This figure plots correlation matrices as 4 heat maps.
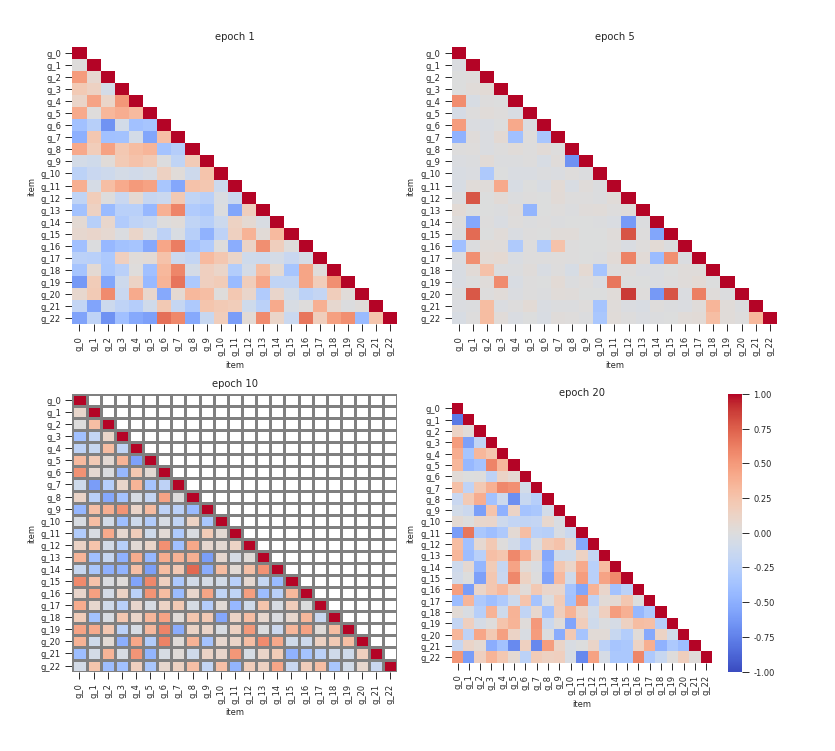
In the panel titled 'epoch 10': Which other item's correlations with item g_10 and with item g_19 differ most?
g_18
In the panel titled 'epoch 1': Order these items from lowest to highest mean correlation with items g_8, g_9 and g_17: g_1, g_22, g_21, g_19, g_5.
g_22, g_1, g_19, g_21, g_5
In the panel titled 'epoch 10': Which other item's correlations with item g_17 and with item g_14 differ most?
g_8
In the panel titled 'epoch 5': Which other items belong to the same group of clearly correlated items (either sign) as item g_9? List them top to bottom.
g_8
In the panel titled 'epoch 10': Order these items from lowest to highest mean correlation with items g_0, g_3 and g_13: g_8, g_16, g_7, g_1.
g_1, g_16, g_8, g_7
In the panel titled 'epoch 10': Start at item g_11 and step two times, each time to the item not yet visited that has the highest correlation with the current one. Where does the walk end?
g_4
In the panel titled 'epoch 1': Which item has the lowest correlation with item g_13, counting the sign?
g_11
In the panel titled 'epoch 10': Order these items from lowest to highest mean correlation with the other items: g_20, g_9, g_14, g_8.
g_9, g_14, g_8, g_20
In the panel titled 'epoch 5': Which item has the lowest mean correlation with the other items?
g_14
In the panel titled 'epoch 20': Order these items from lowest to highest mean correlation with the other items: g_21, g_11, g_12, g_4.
g_21, g_11, g_12, g_4
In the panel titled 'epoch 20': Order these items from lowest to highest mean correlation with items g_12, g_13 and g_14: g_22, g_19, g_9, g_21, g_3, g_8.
g_8, g_21, g_19, g_22, g_9, g_3
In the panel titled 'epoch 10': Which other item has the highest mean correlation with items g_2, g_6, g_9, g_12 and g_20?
g_19
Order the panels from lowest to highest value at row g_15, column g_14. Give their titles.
epoch 5, epoch 10, epoch 1, epoch 20
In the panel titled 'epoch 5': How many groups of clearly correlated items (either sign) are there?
6
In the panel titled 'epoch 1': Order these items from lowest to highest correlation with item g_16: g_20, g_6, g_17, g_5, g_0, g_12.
g_5, g_0, g_20, g_17, g_12, g_6
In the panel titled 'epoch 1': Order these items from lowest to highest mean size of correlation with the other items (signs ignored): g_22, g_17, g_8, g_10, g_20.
g_10, g_17, g_20, g_8, g_22
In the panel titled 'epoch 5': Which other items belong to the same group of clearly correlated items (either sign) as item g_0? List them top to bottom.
g_4, g_6, g_7, g_16
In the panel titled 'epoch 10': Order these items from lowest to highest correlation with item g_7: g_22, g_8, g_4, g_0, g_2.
g_2, g_0, g_8, g_22, g_4
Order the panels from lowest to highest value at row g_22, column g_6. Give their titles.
epoch 20, epoch 5, epoch 10, epoch 1
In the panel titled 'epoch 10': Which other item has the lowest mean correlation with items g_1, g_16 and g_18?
g_7
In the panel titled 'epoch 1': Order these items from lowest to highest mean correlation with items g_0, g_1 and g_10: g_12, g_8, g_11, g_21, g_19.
g_21, g_19, g_12, g_11, g_8
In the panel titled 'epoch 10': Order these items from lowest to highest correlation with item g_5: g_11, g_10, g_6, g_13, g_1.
g_13, g_10, g_11, g_6, g_1
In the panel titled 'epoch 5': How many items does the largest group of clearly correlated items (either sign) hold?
6
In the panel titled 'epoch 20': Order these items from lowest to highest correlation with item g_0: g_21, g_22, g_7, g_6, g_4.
g_21, g_6, g_7, g_4, g_22
